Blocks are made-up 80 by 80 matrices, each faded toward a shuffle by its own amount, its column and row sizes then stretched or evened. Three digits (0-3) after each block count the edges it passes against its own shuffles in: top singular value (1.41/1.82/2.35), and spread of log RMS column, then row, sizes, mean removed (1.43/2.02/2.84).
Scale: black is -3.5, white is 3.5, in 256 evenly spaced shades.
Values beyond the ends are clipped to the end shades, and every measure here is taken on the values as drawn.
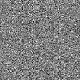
2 1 0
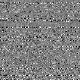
2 0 3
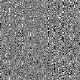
2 3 0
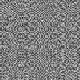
3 0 0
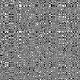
3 2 2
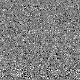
1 1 2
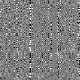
3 3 1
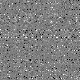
1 1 2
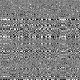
3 0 3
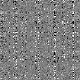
2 3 2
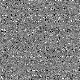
0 1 2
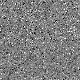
0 0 1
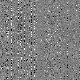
1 3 0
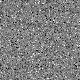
0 0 0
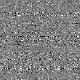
1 1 3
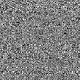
2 0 2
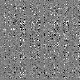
0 3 2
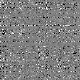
1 2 3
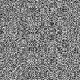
3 1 0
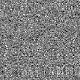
2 1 1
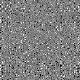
2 2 1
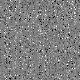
1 2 1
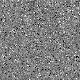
1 1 0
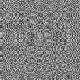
3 1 0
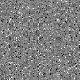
2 1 0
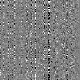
3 3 0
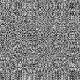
3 1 1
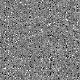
0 2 1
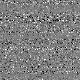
0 0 3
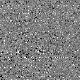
1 1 2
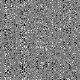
0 3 1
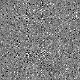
1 2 1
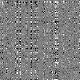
3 3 2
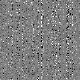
1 3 0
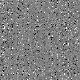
1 2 0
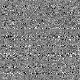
0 1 3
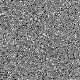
0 0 0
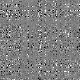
1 3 3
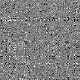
2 2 2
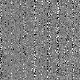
1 3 0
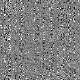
0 3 2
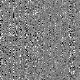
1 3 0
